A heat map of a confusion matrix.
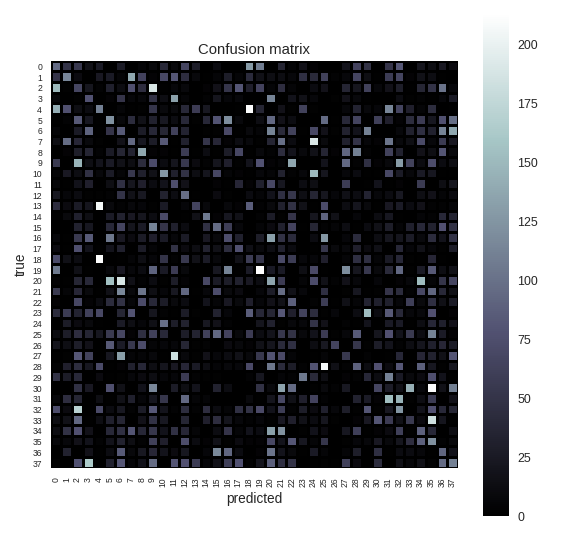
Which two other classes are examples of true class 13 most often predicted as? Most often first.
4, 18
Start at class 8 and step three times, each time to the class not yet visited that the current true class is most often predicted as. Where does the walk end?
35
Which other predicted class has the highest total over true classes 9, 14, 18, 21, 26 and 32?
2
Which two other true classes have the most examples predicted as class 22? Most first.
9, 30
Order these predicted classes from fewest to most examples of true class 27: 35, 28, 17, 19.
28, 17, 35, 19
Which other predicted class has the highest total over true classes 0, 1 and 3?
11
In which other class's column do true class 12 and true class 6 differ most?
37
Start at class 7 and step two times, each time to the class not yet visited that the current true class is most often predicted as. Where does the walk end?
10
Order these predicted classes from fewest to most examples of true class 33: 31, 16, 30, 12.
16, 12, 31, 30
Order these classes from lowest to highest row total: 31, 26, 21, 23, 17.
17, 26, 31, 21, 23
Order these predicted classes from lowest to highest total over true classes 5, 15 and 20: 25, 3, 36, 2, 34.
3, 25, 2, 36, 34
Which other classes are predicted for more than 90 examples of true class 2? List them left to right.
0, 9, 36
